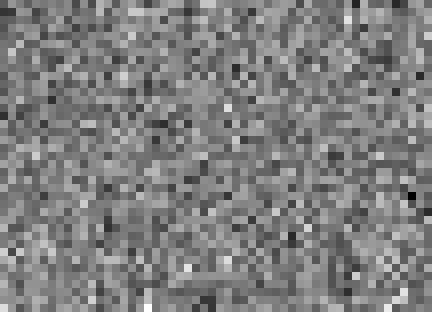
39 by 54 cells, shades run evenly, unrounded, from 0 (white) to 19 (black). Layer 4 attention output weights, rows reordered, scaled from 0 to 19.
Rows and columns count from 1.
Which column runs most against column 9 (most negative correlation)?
25
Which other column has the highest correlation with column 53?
36
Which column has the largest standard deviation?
44
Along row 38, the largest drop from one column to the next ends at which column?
12
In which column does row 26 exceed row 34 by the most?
24
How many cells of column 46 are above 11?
11
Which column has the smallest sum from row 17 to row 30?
48
